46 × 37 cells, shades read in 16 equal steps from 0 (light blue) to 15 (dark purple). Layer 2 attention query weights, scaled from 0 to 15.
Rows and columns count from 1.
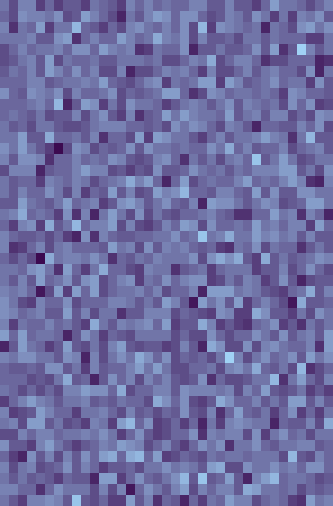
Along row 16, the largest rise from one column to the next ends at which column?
5
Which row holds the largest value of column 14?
2
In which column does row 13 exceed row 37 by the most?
33
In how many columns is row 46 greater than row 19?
20
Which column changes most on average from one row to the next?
23
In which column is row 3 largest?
30
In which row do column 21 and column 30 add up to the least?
44
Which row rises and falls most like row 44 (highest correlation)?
22
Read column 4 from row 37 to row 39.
4 9 4
